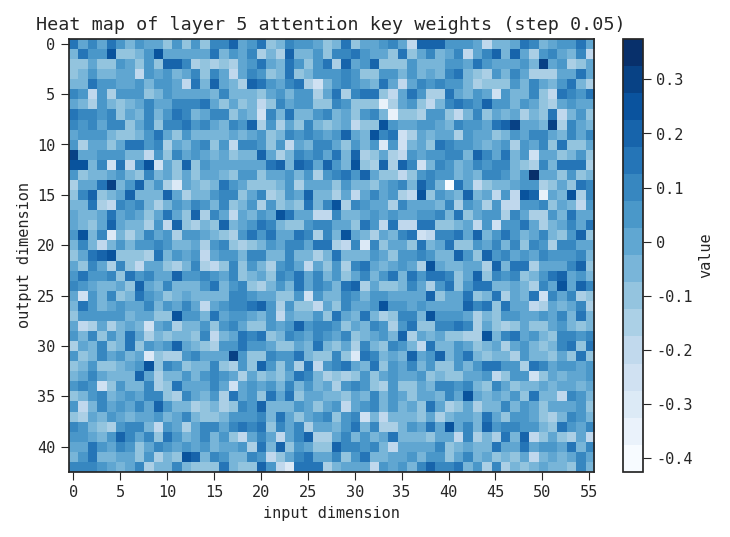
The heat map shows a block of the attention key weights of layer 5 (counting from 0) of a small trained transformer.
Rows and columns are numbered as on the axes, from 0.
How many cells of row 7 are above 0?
22
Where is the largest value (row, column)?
13, 49
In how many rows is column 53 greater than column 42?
19
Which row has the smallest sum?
33
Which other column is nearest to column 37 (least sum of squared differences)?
16
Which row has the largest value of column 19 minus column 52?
8
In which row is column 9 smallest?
12
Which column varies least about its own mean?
5
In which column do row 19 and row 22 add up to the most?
54
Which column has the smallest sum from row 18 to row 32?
14
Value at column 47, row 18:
0.05
